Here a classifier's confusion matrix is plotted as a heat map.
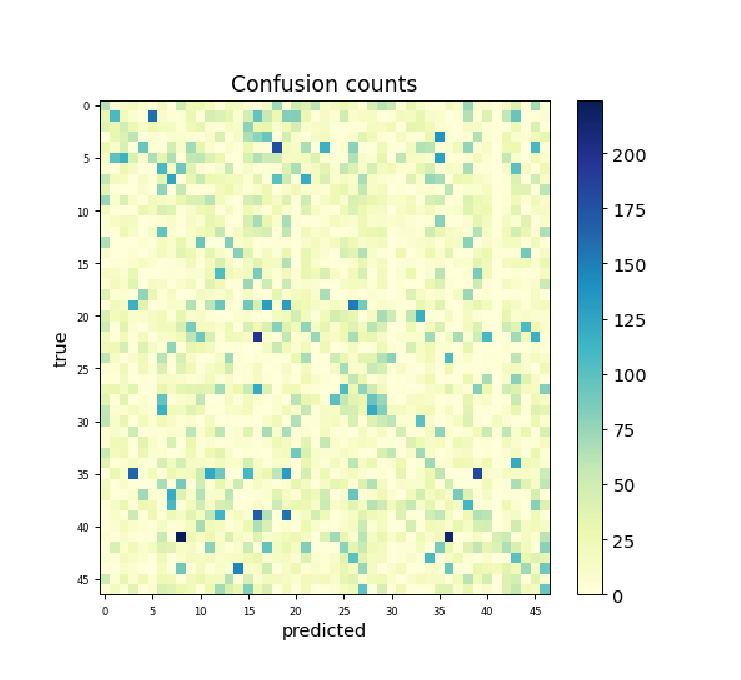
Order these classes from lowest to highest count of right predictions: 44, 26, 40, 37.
40, 26, 44, 37
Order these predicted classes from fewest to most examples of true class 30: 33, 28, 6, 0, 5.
5, 6, 28, 0, 33
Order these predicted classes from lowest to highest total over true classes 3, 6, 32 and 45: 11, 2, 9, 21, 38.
11, 21, 9, 2, 38
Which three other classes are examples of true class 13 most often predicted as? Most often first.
10, 38, 0
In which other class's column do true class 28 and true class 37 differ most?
7
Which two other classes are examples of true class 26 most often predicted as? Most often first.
43, 40
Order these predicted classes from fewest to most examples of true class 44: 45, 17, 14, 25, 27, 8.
45, 25, 17, 27, 8, 14
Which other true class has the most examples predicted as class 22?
0
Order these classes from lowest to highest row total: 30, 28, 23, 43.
23, 30, 43, 28
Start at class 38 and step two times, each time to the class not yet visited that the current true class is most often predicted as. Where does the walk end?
21
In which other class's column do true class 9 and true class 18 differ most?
4
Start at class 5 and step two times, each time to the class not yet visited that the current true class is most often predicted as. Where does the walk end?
39
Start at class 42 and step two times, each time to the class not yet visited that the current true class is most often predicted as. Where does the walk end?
15
